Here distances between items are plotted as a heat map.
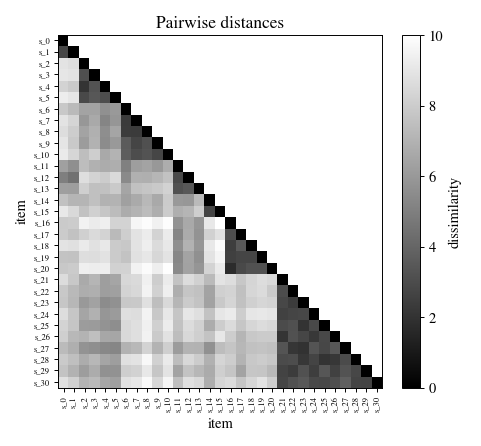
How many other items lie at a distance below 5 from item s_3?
3
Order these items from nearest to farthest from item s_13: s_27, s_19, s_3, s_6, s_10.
s_19, s_6, s_27, s_3, s_10
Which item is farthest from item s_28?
s_8
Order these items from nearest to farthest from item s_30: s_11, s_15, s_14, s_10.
s_14, s_11, s_15, s_10
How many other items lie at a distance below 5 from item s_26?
9
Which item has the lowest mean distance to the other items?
s_27
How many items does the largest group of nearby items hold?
10
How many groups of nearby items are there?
7
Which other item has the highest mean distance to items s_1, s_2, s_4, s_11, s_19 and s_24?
s_15
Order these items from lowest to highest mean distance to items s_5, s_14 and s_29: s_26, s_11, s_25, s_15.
s_25, s_26, s_15, s_11
